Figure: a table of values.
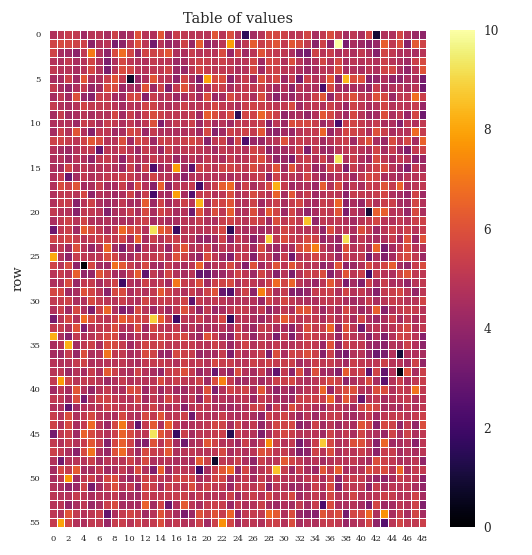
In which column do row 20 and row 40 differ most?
41
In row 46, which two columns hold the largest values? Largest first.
35, 28
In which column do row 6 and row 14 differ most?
37
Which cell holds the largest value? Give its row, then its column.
1, 37
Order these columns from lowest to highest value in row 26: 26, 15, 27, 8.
27, 15, 26, 8
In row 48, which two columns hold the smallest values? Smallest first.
21, 1
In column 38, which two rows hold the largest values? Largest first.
23, 5
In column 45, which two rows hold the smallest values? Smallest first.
38, 36
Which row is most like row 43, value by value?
30
